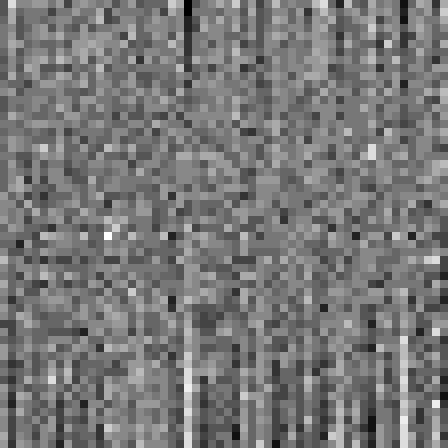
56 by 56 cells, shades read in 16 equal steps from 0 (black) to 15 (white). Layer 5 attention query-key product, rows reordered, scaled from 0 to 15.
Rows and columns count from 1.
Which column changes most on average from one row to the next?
55
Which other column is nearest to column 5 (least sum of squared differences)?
40
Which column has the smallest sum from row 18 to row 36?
22
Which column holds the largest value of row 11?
11
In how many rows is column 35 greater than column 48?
25
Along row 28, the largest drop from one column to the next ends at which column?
36
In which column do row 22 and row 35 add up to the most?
27
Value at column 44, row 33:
4
